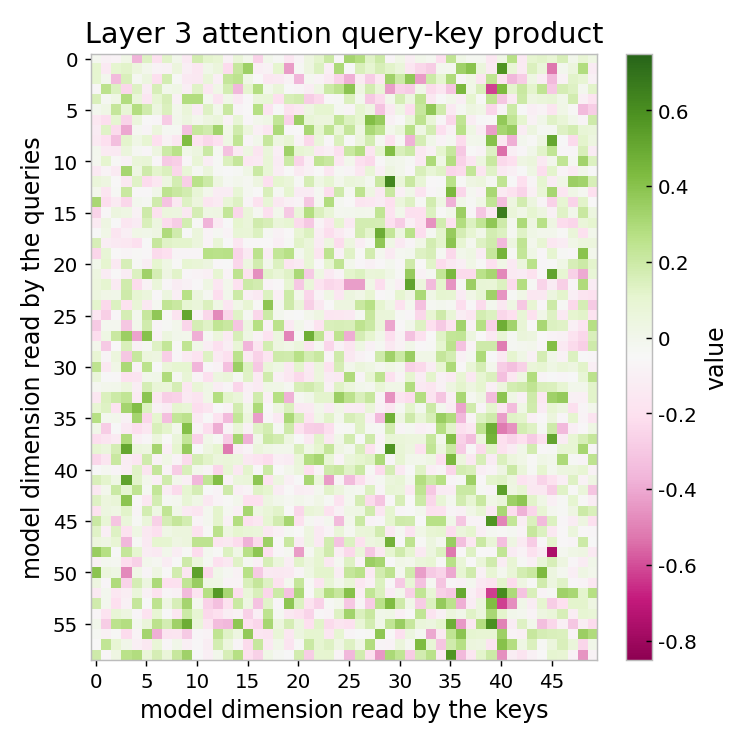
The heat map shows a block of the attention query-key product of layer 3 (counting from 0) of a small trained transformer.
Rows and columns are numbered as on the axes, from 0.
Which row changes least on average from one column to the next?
32
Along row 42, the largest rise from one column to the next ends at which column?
40
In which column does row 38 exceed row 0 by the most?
29
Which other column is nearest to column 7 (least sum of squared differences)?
8
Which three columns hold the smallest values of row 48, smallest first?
45, 35, 20
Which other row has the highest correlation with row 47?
9
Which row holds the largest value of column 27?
6
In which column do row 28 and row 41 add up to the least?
23
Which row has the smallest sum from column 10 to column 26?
22
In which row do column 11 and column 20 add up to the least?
16
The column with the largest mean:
39
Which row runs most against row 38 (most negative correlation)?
26
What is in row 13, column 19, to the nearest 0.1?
0.1
